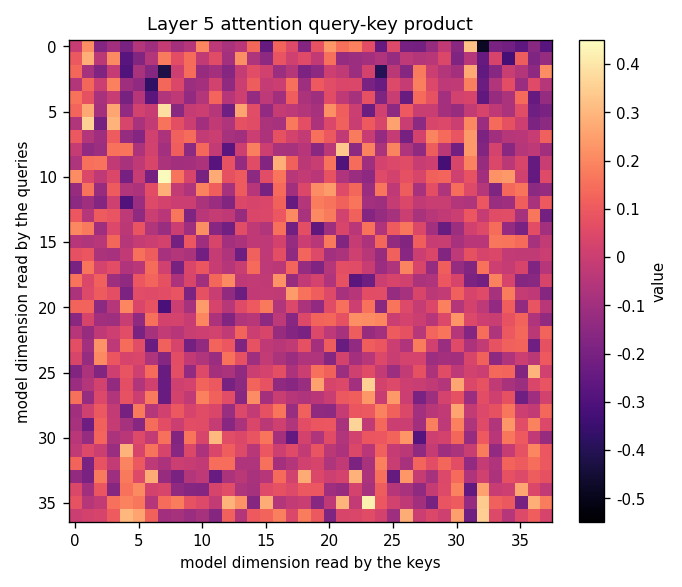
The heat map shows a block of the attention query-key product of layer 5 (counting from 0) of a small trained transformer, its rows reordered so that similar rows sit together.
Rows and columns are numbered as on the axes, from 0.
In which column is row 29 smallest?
1
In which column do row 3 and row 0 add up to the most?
31
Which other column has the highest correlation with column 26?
32
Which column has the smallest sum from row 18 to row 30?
17
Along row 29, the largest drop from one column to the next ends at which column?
23
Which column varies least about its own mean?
28
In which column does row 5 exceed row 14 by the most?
7
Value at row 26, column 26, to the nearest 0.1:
0
